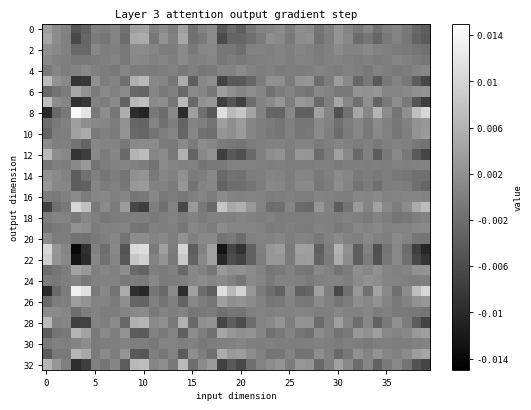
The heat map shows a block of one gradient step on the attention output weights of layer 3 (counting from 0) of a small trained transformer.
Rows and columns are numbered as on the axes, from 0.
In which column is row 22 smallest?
3
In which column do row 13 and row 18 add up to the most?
4
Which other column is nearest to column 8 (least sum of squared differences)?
28
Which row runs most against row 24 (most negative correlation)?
30
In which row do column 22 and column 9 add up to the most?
21
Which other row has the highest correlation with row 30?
13
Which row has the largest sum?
8
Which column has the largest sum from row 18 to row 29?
0
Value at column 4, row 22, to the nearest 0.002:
-0.01
